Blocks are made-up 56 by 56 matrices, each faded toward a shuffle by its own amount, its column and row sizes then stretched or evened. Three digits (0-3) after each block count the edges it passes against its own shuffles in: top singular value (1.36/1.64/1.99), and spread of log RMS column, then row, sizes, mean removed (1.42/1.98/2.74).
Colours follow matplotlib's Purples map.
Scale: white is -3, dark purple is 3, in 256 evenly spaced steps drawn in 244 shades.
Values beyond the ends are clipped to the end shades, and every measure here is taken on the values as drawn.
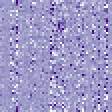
0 3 0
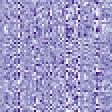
3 3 0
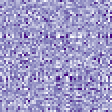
3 1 2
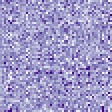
2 2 1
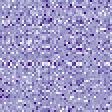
3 0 1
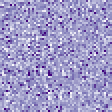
2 1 0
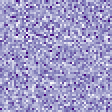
1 1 1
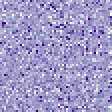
1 1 1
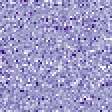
0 0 2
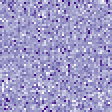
0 1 0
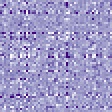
3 2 3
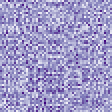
3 1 0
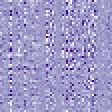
3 3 1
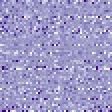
0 0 3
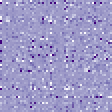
0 2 2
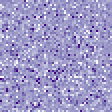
0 1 1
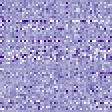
0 1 3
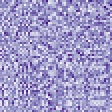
3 1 0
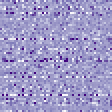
2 1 3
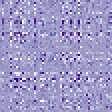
3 3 3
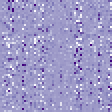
0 3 0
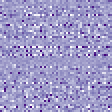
2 1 3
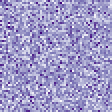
1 1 0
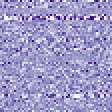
3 0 3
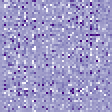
0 3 2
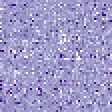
0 2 2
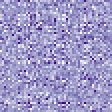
3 2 1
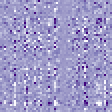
3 3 2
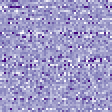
0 0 3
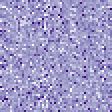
1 1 0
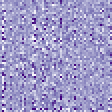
2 3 1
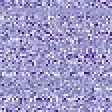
2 0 3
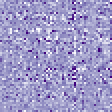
1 2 2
